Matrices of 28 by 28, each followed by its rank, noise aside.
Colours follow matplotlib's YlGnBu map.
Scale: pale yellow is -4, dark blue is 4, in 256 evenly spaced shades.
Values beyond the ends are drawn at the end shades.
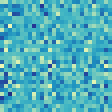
four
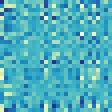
three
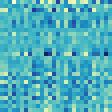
three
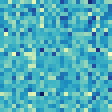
four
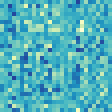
six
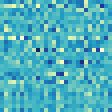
four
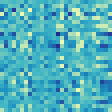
four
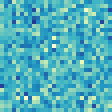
eight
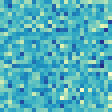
eight
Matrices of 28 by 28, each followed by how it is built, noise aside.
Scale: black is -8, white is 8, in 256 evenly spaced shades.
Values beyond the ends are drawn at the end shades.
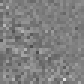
lower triangular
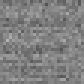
blocks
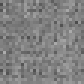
blocks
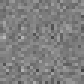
low rank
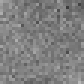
smooth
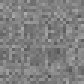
blocks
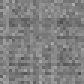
blocks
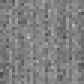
blocks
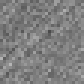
Hankel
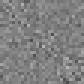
block diagonal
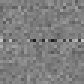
uneven rows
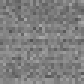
blocks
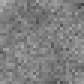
smooth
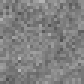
smooth
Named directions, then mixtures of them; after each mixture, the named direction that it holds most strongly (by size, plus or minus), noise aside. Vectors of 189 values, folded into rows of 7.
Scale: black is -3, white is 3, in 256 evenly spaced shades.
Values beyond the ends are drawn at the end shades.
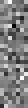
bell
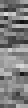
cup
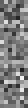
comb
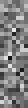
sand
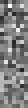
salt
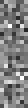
comb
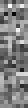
salt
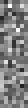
salt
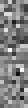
comb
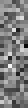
sand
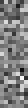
comb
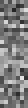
comb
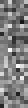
bell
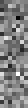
sand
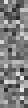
comb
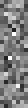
sand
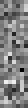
sand
